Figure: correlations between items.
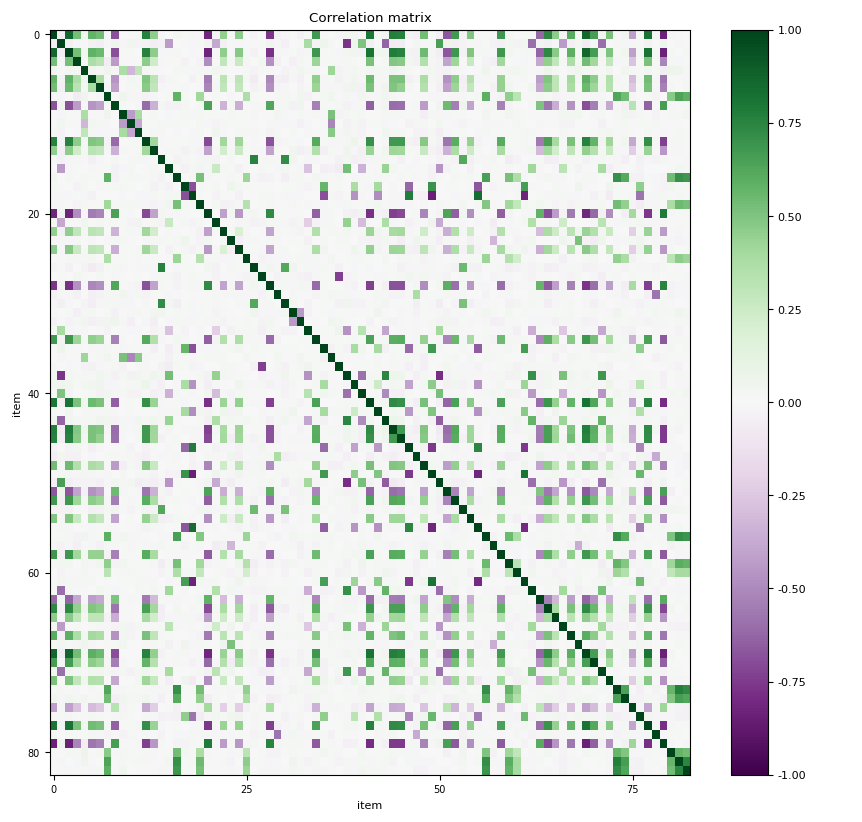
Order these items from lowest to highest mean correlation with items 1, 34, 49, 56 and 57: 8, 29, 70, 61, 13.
8, 29, 13, 70, 61
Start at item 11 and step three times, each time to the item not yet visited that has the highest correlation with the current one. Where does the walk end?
4
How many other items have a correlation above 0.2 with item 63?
6
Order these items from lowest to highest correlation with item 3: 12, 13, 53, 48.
53, 13, 48, 12
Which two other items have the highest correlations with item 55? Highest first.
18, 46
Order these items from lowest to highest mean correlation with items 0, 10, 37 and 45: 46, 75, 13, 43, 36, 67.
75, 36, 46, 43, 13, 67
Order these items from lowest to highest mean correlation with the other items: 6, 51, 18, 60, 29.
51, 18, 29, 60, 6
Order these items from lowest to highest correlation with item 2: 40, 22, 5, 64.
40, 22, 5, 64
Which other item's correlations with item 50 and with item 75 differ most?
38
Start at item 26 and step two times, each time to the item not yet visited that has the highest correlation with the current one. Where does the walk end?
30
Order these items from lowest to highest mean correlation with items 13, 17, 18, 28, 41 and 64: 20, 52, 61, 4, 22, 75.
20, 75, 61, 4, 22, 52
